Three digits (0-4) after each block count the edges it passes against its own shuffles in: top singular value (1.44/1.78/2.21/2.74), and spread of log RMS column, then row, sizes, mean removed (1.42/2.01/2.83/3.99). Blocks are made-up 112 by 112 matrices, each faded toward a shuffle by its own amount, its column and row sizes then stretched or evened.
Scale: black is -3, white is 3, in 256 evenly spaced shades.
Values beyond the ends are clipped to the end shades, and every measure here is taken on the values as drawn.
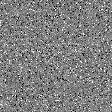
0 1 1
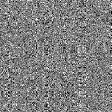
3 2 1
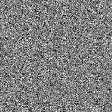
2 1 1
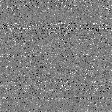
1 0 3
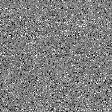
1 0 2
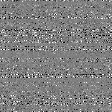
0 1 4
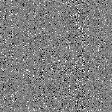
0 3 1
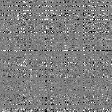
2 3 4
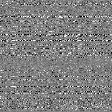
3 0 4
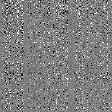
1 4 3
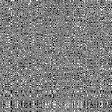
4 3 2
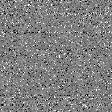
2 0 2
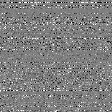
3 0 4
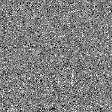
1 1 2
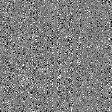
0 3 1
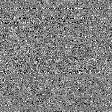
1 0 3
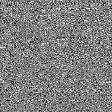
2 0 3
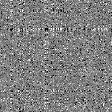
3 2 2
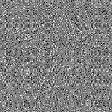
4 1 0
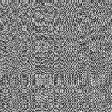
4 2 0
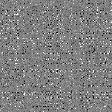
3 2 3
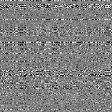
4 1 4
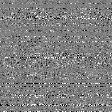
2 1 4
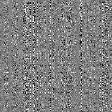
2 4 2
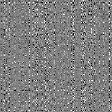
3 4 2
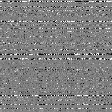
4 0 4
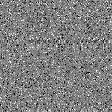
2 0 0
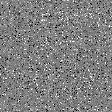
1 1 1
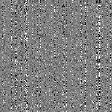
3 4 1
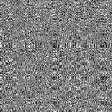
4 2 2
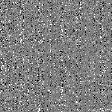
0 3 1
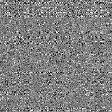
3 1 3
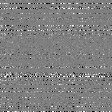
2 1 4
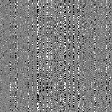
4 4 1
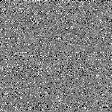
0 1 3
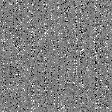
0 3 0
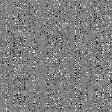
2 3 1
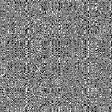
4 3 0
